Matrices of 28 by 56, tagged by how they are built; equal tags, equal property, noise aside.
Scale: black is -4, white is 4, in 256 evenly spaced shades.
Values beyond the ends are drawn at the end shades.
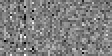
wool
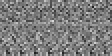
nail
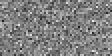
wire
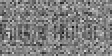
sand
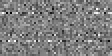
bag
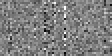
wool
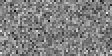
wire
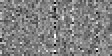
wool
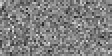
wire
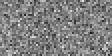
wire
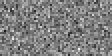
wire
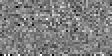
bag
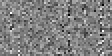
wool
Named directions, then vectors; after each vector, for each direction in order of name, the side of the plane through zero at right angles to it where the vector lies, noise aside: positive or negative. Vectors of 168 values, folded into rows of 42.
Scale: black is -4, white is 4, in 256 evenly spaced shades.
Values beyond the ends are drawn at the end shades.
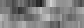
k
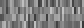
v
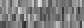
negative, negative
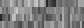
negative, positive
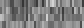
positive, negative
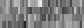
negative, negative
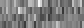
negative, negative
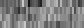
positive, positive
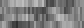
negative, positive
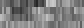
positive, negative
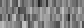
positive, positive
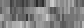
positive, negative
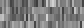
positive, negative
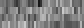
positive, positive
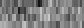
positive, positive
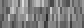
negative, positive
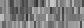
positive, negative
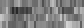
positive, negative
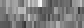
negative, negative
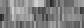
negative, positive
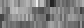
negative, positive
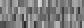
negative, negative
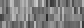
negative, positive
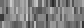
negative, positive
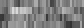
negative, positive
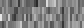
positive, negative
